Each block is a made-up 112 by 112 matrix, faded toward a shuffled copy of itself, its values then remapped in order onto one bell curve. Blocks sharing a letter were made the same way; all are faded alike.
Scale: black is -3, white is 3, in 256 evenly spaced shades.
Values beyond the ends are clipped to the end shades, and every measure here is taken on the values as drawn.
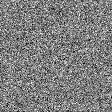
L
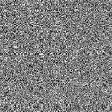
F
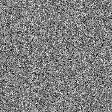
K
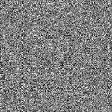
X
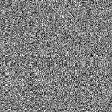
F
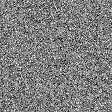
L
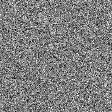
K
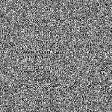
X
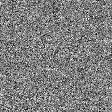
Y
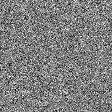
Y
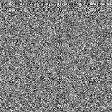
F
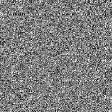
X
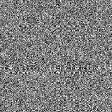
F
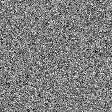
K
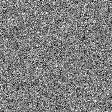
K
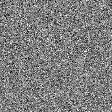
K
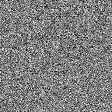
Y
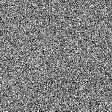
Y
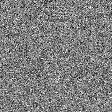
Y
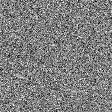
Y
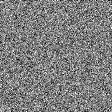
Y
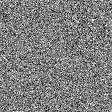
L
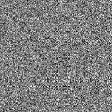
F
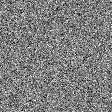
L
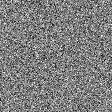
L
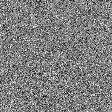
Y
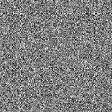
X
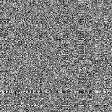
F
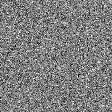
K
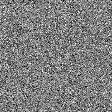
K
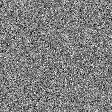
L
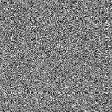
F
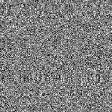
F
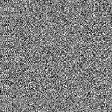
F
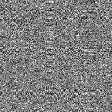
F
